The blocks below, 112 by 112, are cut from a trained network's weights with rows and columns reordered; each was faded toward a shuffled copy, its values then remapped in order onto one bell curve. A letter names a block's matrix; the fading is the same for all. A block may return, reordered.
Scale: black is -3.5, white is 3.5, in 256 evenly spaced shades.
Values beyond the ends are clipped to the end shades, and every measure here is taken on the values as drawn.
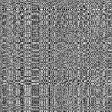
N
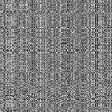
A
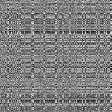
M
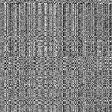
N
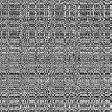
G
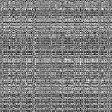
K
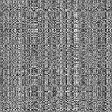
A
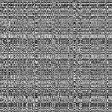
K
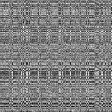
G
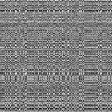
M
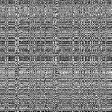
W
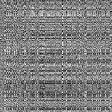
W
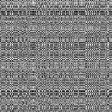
M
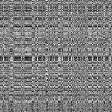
M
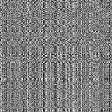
A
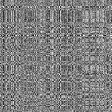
N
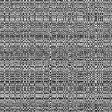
G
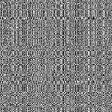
N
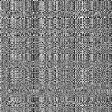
A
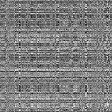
K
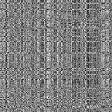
N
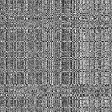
N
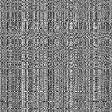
A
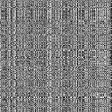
A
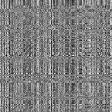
A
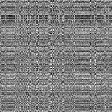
W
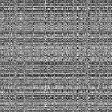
K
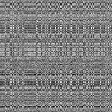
M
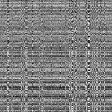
W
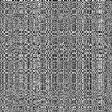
N
